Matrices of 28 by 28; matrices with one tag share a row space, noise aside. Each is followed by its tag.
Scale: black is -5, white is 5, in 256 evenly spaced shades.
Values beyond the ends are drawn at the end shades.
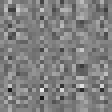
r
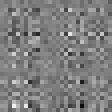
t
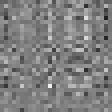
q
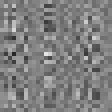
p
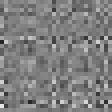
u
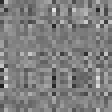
u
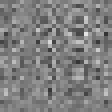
q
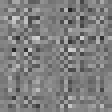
t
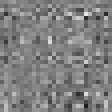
q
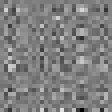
r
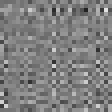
u
